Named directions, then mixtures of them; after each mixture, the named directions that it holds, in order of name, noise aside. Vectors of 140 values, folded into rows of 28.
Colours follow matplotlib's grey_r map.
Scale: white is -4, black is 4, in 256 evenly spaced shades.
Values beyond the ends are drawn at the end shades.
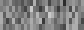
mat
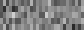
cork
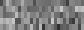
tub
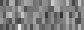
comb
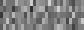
cork, mat.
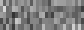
cork, tub.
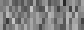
mat.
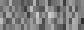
mat.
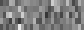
comb.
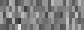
comb, mat.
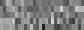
tub.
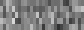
mat, tub.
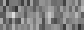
cork, mat.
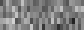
tub.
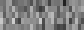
mat, tub.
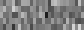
comb, cork.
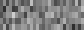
cork.
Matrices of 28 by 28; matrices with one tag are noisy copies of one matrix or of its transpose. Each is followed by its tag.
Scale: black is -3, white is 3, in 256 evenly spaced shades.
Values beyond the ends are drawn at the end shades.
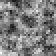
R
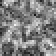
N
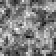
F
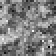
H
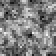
F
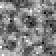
R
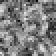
N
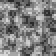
R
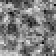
R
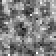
R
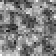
R
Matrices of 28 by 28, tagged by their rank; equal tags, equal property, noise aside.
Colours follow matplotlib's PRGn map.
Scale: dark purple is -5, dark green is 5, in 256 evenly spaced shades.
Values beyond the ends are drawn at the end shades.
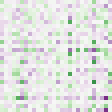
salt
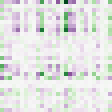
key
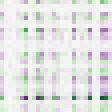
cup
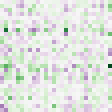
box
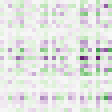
key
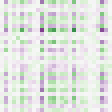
cup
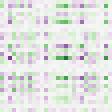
key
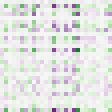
key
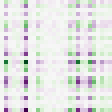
cup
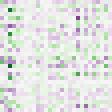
salt
